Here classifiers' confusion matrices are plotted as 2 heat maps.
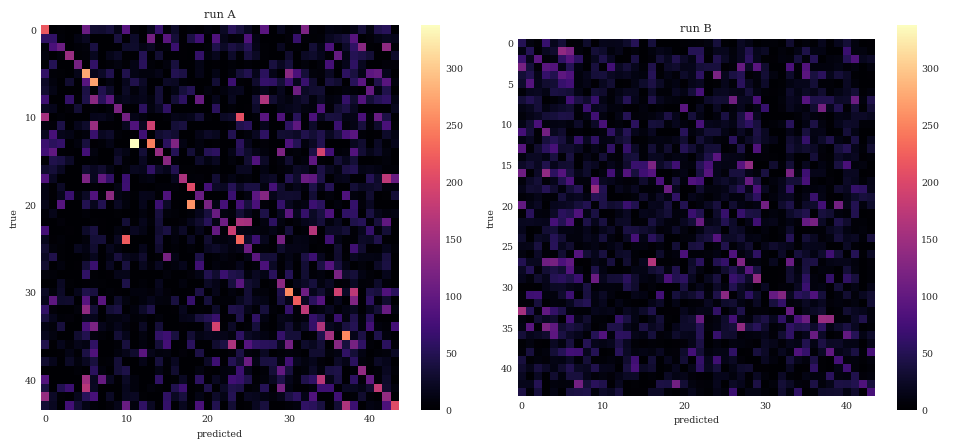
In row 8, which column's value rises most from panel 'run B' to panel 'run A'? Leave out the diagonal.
27
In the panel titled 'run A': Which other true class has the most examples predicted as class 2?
20
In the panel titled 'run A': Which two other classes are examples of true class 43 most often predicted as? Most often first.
37, 10
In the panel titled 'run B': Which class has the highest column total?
6
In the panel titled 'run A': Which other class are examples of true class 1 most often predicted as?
13
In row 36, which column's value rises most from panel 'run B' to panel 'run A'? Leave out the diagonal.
23
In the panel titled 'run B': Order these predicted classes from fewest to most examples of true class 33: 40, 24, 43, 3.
43, 40, 24, 3
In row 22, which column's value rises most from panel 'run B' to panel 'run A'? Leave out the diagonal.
24
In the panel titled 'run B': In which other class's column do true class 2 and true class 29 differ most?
9
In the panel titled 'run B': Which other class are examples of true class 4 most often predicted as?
24
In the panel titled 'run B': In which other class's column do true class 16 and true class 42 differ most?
3
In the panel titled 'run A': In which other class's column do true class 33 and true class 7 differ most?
31
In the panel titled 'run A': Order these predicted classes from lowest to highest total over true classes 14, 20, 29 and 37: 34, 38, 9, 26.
9, 26, 38, 34
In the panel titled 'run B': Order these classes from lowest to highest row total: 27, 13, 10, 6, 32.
32, 6, 10, 13, 27
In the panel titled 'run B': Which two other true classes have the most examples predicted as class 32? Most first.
31, 34
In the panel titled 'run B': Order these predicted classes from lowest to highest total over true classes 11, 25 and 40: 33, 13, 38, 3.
38, 33, 13, 3
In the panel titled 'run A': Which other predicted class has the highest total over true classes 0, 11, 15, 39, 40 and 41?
5
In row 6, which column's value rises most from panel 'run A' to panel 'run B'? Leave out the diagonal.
22
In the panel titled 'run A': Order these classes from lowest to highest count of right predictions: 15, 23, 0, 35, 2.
2, 15, 35, 23, 0
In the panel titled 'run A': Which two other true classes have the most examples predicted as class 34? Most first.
14, 40
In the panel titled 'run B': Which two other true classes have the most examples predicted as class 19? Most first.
42, 15
